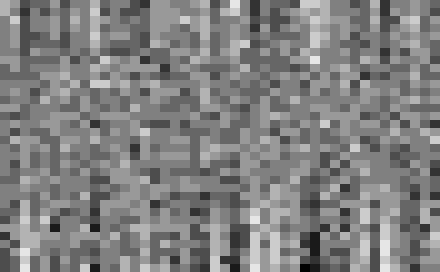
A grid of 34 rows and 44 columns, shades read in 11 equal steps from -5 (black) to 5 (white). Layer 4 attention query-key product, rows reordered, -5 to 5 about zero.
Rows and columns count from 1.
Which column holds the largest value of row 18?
44
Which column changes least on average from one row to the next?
3
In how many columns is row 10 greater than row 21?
17
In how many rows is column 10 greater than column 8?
13
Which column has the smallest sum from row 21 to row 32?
32
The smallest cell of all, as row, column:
34, 31
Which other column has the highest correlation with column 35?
6
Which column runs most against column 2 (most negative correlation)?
29
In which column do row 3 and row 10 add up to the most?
42
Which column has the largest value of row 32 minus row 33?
23
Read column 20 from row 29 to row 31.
-2 -2 0
